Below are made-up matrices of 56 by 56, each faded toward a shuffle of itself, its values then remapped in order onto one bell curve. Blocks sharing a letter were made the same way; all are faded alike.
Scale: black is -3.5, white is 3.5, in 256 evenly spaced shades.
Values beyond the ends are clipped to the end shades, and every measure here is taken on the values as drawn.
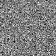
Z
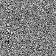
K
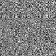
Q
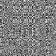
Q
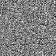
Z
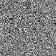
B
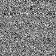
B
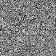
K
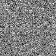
B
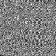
Q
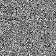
K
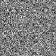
Z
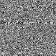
B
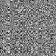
Q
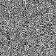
K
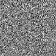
Z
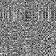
Q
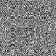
Q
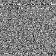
B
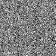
K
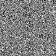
K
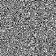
Z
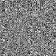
Z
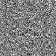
Z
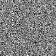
K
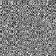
Q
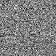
B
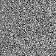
K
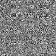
Z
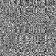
Q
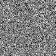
K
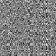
Q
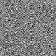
Q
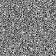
Z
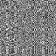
Q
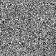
B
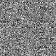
B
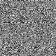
B
